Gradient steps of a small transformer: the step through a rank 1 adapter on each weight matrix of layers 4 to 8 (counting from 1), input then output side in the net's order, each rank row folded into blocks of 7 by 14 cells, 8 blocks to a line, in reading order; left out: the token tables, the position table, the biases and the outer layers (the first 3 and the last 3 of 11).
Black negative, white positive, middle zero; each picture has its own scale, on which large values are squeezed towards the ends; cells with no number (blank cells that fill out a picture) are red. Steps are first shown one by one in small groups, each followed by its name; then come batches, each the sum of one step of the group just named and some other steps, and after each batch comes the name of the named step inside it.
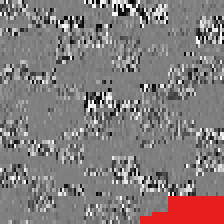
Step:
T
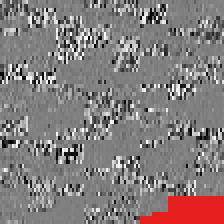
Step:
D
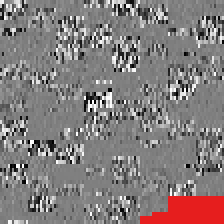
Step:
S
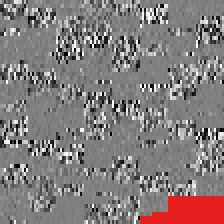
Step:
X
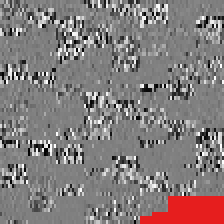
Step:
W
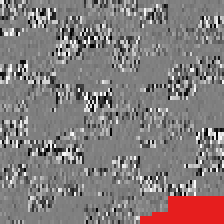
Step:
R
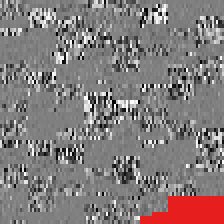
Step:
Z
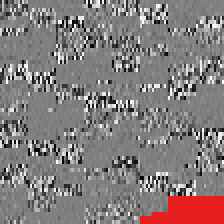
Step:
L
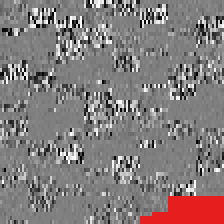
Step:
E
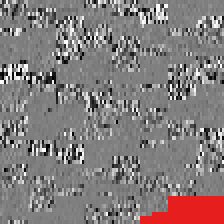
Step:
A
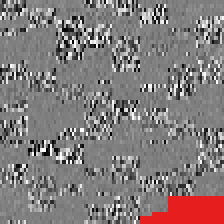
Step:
X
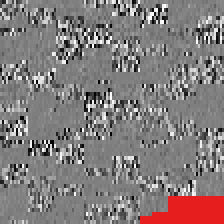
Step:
X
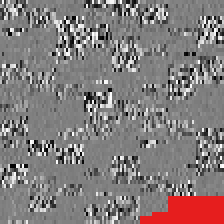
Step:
S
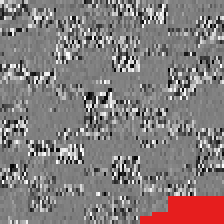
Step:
S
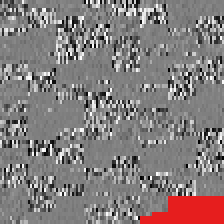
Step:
L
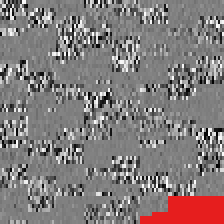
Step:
R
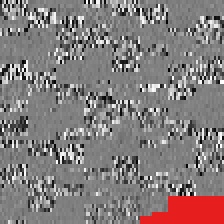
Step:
L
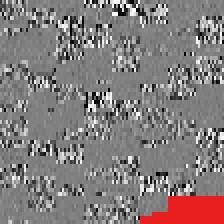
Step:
T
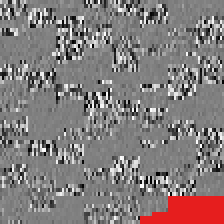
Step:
A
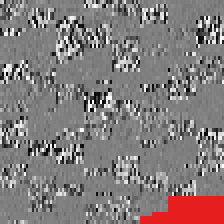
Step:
R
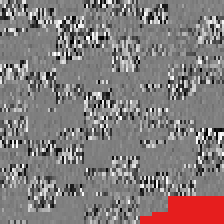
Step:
R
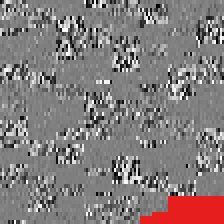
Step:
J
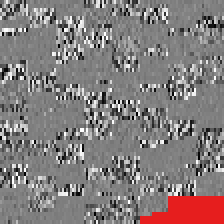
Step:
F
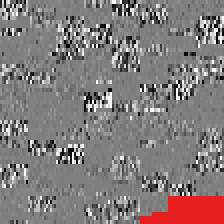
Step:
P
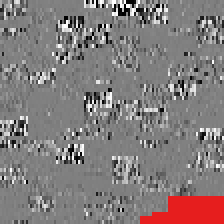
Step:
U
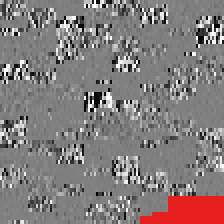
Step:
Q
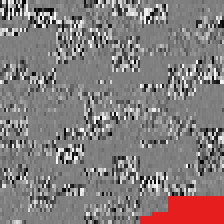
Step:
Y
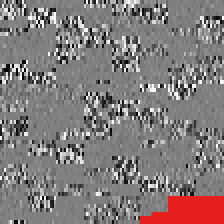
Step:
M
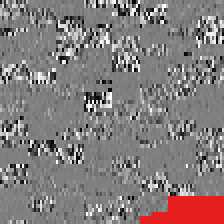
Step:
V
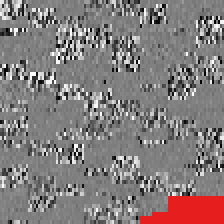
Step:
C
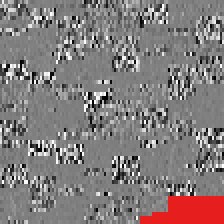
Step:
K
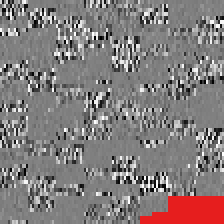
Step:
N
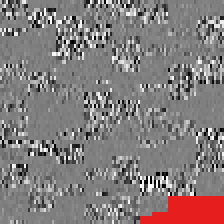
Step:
N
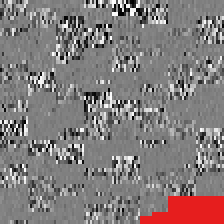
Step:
U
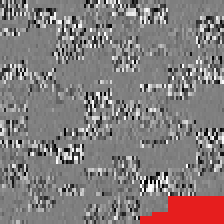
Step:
Y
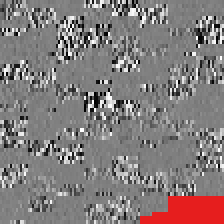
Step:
Q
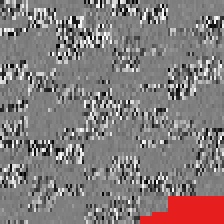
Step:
F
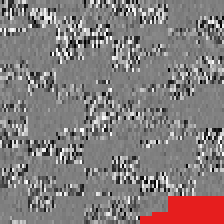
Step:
N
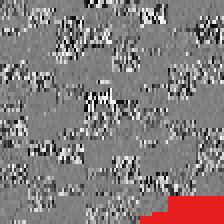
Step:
J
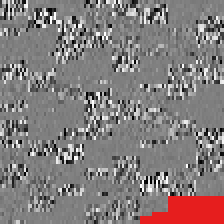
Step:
Y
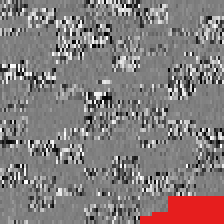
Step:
K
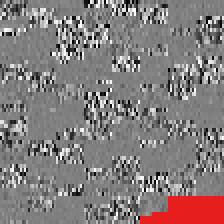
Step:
F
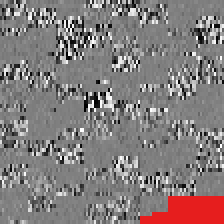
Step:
Q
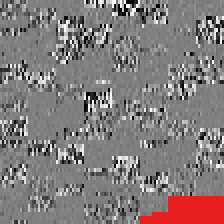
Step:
U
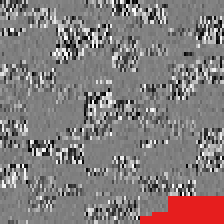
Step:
P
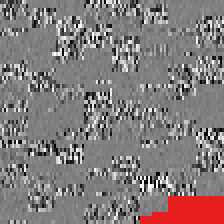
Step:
N
